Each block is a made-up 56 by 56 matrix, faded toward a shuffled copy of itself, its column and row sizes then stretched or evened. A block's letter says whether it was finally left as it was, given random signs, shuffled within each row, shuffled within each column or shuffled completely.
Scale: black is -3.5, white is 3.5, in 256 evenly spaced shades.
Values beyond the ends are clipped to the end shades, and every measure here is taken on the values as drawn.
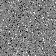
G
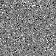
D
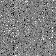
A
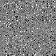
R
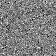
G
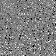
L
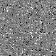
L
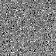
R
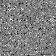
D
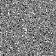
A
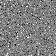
G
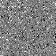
L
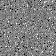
D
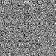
R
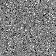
A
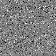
D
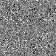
D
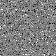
D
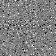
L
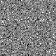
R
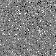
L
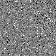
A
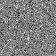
A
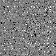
L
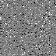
R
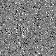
A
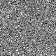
A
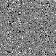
R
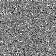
D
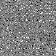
R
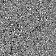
A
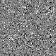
R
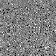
R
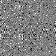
R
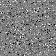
D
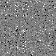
L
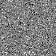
L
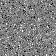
G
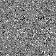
L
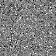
L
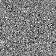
D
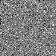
A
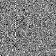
R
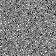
A
